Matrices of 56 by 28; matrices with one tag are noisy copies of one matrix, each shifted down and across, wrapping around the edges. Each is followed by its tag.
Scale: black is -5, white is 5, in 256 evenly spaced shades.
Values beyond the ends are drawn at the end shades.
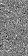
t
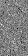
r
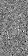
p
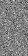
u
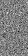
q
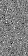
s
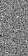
q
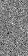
u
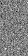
q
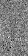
p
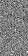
q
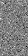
u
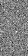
q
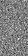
q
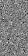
s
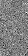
t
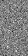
u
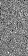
r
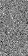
u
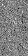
r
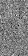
p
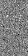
q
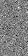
u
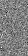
s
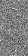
t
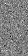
t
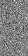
r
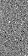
q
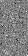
r
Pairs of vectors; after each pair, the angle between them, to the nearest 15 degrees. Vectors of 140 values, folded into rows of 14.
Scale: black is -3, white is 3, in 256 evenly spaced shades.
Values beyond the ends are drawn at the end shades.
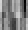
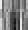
75 degrees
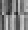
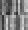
15 degrees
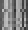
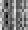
150 degrees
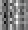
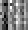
30 degrees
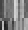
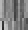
165 degrees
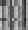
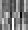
90 degrees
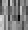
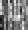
150 degrees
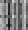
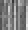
135 degrees
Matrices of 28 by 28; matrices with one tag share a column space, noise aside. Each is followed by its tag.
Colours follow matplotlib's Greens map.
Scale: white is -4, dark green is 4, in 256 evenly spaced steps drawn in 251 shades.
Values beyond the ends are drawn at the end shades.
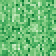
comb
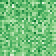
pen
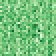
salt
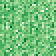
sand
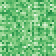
sand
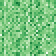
salt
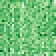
salt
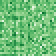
sand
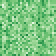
salt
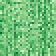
pen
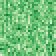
comb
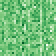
comb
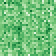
pen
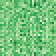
salt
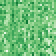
comb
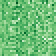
pen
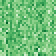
comb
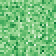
sand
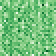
salt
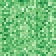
salt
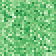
sand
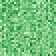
pen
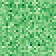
sand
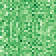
sand
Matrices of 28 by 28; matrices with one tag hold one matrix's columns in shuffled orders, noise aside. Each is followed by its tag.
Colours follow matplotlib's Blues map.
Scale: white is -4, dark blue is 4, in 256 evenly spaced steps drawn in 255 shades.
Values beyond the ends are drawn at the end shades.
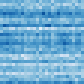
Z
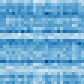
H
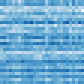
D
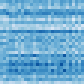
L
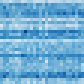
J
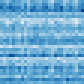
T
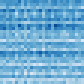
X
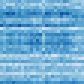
Z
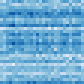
Z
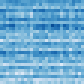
X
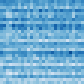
X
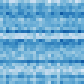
H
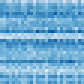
H
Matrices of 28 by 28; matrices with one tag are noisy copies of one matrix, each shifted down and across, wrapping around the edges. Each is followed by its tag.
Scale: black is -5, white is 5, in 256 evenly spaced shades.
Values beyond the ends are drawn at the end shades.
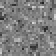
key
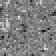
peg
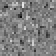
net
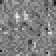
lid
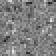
peg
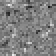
peg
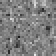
lid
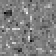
key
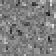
net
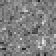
peg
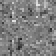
lid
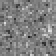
peg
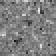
key
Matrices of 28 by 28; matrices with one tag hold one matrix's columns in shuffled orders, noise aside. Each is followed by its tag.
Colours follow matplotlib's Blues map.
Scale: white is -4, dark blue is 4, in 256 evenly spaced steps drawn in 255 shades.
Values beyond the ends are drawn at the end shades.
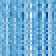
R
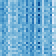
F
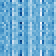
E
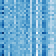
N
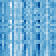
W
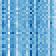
N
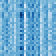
R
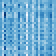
R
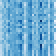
W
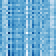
N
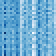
N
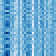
N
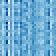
E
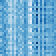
F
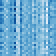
F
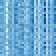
F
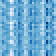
E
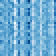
E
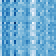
E
